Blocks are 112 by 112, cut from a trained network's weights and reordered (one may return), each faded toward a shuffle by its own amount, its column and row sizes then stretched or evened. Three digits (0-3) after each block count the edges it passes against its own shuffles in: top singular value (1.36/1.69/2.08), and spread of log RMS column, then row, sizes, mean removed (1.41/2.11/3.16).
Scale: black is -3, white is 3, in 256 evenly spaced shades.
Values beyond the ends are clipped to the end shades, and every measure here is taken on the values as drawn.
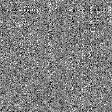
1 2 1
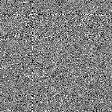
2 1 2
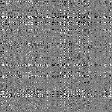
3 3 3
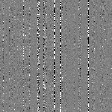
3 3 0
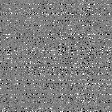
0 2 3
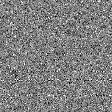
1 0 1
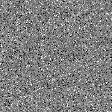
0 1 0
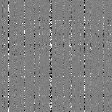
3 3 1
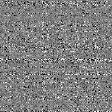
1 2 3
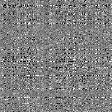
3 2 3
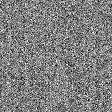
1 0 0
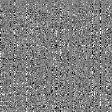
2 3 2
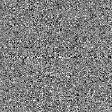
1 2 2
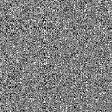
2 2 1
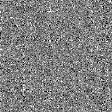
0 2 2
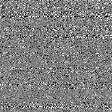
2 1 3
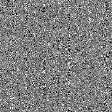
2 2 0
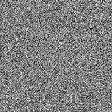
3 1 0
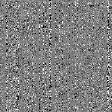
0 3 2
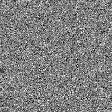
2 0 0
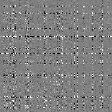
2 3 3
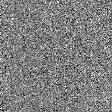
0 2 1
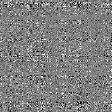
0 3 3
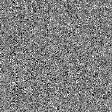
0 2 1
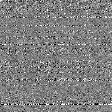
1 1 3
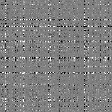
3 3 3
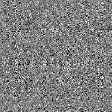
2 2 2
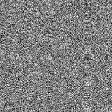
3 1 0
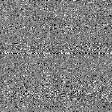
1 1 3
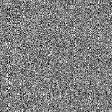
3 2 0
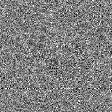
2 1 1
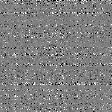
0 2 3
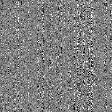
0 3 0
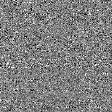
0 1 2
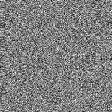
3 0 0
